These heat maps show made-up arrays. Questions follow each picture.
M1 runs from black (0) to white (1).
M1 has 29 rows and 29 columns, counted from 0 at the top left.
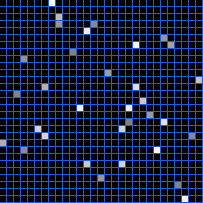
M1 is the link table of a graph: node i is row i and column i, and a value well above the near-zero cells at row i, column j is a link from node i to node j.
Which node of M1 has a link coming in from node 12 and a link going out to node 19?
node 6
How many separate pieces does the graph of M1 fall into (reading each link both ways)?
4
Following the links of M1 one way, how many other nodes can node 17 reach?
8
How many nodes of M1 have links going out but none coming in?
2
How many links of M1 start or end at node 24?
1
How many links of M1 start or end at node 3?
4
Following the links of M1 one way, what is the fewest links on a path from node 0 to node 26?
6
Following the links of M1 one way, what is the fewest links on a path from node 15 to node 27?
6
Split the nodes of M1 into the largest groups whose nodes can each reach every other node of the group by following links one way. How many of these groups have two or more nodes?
4
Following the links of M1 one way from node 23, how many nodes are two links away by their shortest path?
3
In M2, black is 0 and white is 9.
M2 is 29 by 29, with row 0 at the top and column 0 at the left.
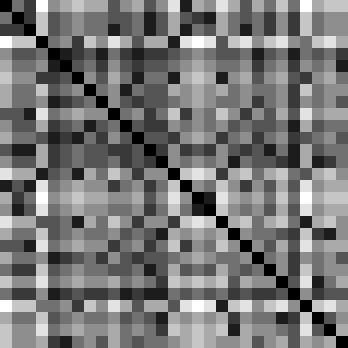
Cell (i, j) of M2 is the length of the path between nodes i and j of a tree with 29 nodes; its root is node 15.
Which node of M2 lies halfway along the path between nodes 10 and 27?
13
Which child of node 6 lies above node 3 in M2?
14
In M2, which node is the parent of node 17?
1
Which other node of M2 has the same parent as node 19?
26
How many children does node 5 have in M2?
1
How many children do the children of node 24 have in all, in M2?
7
